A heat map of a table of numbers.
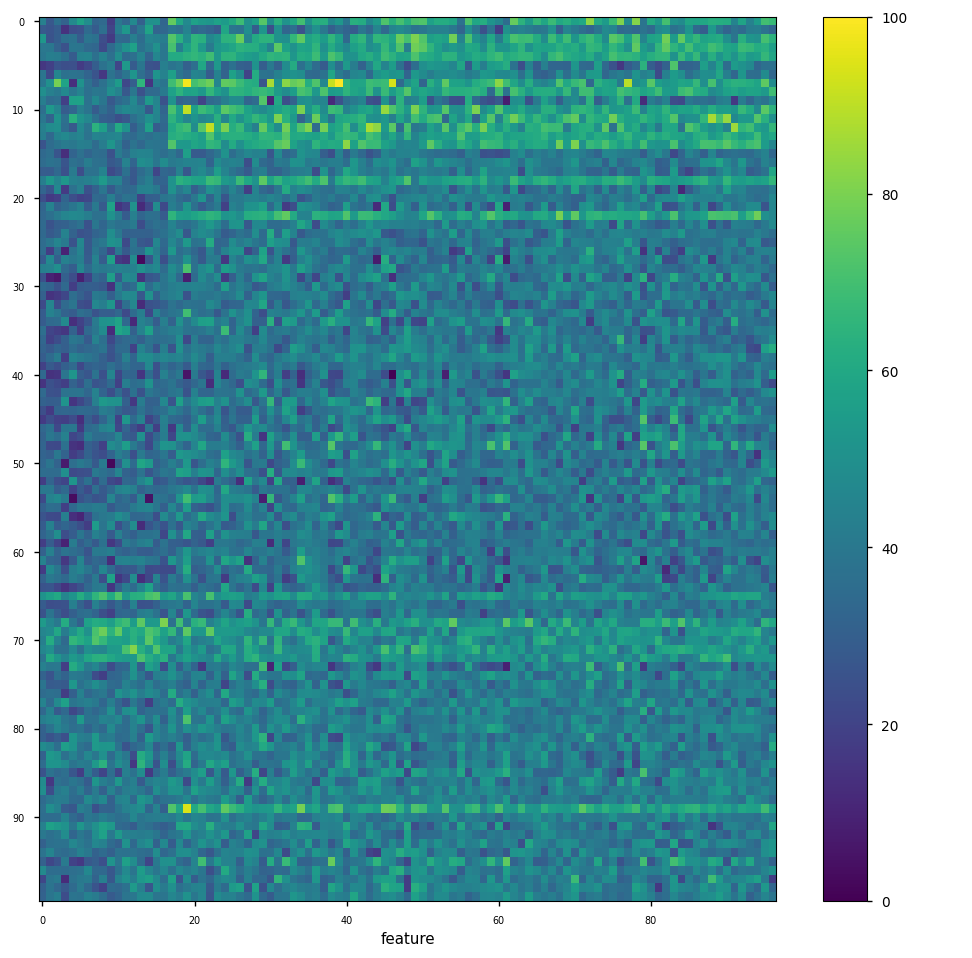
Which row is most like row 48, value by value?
95
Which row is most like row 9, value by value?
73
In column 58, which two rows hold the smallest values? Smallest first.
52, 67
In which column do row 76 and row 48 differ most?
79
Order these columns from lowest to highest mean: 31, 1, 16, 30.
1, 16, 30, 31
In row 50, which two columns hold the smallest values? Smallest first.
9, 3
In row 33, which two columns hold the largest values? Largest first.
19, 46
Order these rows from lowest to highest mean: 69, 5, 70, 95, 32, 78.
32, 5, 78, 95, 70, 69
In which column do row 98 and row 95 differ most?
61
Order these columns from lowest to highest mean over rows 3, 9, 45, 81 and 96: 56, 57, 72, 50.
57, 56, 72, 50
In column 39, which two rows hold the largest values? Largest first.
7, 89
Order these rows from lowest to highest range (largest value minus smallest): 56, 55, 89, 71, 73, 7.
55, 71, 56, 73, 89, 7
